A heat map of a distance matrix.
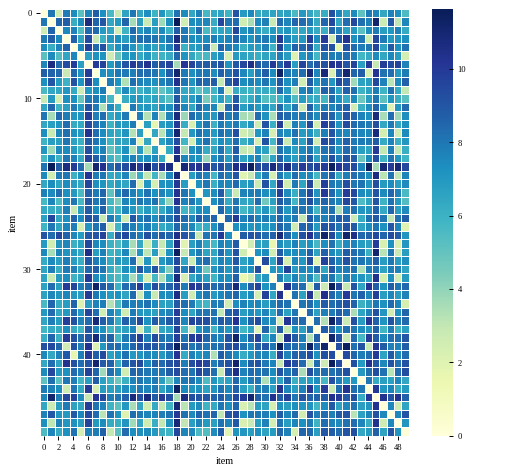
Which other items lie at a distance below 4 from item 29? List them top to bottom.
13, 15, 20, 33, 37
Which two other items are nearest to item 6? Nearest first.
45, 18
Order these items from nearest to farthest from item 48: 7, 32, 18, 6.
7, 32, 6, 18
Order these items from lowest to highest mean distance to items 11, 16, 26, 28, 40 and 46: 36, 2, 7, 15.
15, 2, 7, 36
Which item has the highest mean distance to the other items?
18
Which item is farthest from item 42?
26
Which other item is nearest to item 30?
43
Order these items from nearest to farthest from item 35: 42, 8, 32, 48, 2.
8, 42, 2, 48, 32
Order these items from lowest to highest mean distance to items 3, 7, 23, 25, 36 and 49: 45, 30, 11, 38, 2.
2, 30, 11, 38, 45
